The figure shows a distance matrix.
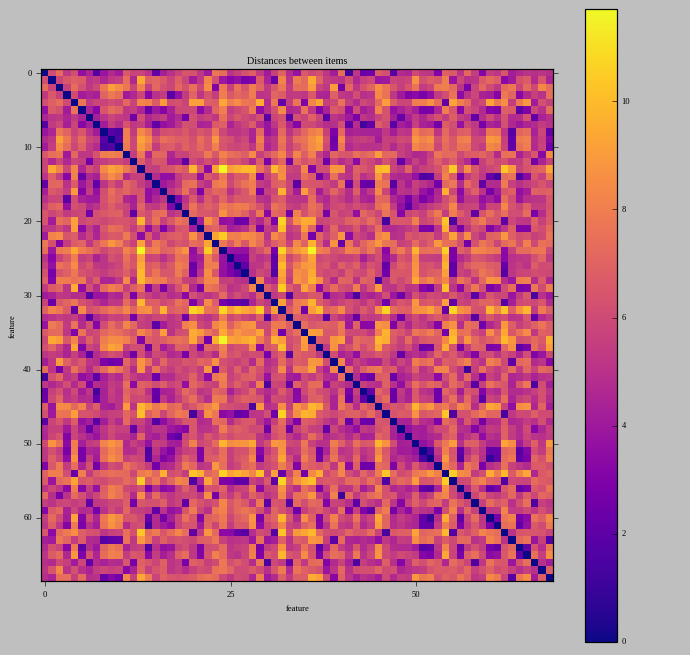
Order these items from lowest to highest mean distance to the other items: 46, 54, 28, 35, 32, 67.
67, 46, 28, 35, 54, 32
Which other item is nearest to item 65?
64
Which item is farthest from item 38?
24
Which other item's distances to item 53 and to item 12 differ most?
19
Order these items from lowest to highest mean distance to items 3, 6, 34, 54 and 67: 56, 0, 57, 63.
0, 56, 63, 57
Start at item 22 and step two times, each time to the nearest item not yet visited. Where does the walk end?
13
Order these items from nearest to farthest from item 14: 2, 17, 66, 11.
17, 11, 2, 66
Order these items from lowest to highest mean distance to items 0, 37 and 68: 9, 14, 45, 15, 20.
15, 14, 9, 20, 45
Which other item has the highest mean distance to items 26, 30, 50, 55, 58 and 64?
32
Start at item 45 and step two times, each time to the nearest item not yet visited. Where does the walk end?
1
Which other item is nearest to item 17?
3
